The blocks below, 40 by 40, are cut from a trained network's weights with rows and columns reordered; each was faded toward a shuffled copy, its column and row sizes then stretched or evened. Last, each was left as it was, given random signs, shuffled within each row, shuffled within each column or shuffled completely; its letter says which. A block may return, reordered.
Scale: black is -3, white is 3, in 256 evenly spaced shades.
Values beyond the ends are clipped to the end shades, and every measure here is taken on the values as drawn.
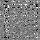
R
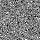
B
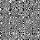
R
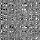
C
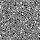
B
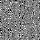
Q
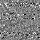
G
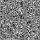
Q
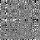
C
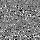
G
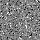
B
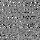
G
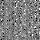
Q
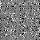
R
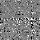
R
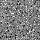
B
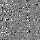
R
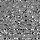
G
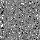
Q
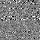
G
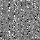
Q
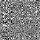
R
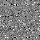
G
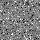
B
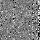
Q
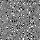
Q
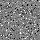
B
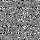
G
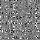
R
